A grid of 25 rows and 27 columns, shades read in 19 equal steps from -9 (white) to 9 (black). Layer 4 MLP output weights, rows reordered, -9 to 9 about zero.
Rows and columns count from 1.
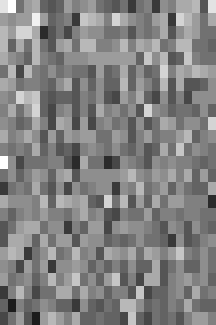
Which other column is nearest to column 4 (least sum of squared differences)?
13
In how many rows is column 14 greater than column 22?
12
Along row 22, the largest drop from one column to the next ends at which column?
19
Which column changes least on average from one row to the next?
26
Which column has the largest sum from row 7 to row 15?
10
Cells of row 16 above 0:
8
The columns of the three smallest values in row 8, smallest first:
3, 5, 4
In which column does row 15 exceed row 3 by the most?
1
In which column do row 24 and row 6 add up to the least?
16
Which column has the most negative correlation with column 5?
7
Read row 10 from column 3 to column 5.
2 1 -3
